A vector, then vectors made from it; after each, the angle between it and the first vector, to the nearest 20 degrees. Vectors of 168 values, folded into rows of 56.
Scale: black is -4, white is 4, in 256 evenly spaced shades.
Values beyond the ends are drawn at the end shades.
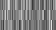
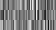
100 degrees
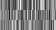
120 degrees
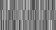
40 degrees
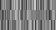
100 degrees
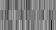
140 degrees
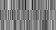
60 degrees
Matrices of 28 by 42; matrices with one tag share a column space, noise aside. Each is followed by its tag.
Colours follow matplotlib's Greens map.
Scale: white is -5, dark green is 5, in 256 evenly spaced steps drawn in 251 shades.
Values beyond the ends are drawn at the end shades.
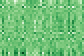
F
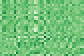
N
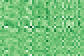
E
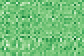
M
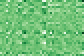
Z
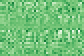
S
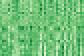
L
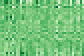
F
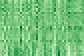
L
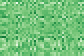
M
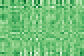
F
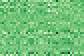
Z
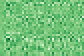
M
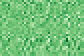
M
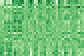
F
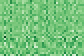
N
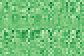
S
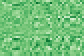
M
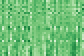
L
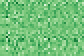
M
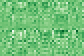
S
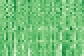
L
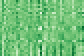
L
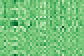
E
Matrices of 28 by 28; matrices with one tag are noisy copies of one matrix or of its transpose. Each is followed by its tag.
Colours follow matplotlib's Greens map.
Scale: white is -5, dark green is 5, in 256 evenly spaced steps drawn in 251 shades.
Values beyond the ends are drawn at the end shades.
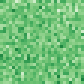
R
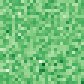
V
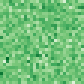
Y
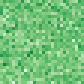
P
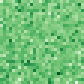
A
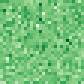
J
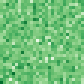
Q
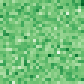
Q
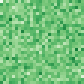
A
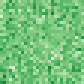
Q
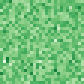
Y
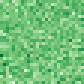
P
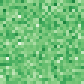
J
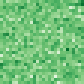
Q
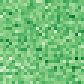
R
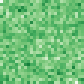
A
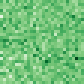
R
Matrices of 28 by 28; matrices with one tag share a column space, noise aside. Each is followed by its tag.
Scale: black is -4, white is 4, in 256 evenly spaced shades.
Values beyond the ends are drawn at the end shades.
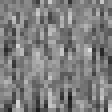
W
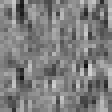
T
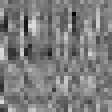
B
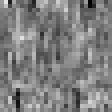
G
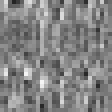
T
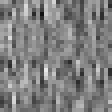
T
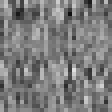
T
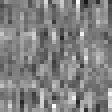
G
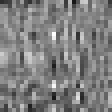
G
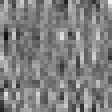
G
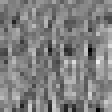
W
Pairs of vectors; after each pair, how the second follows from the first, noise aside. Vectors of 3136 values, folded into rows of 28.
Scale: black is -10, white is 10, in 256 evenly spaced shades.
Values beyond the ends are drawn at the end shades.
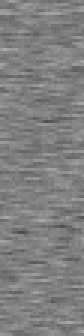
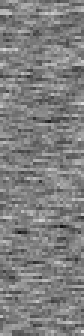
scaled up.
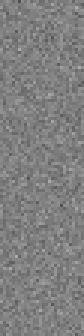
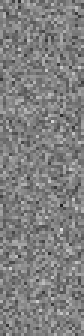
scaled up.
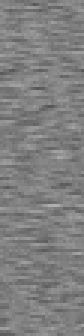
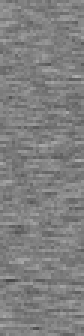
wrapped around, negated.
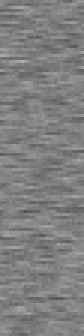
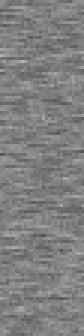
copied.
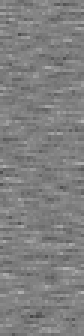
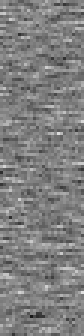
scaled up.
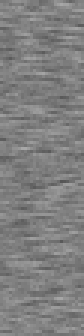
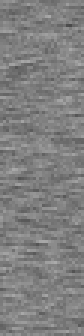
wrapped around, negated.
